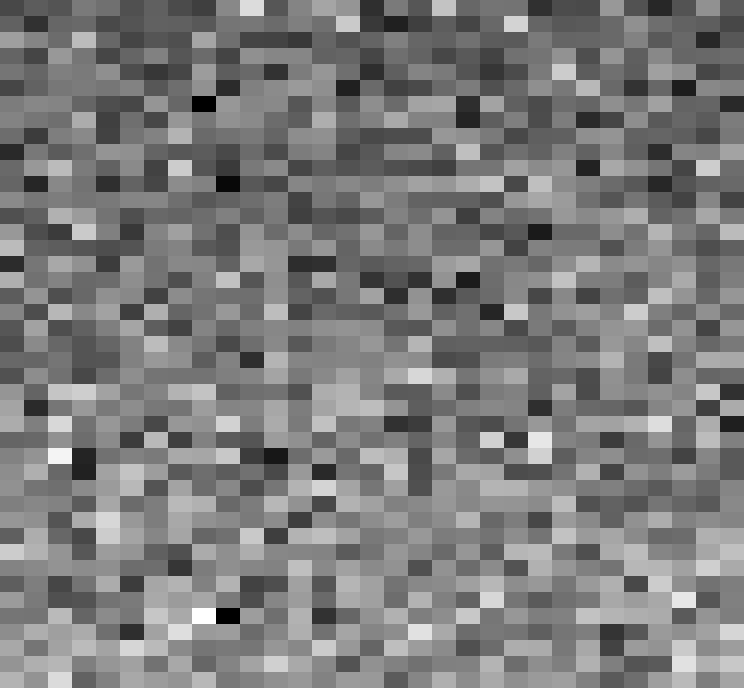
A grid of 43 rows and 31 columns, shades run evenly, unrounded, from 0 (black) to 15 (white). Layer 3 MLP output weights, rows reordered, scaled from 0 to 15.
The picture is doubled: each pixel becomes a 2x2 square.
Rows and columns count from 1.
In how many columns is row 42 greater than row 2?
27
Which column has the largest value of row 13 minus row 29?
12
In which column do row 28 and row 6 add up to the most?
23
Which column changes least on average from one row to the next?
24
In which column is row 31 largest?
14
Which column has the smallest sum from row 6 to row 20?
15
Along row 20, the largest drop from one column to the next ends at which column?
13
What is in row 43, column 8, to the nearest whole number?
9
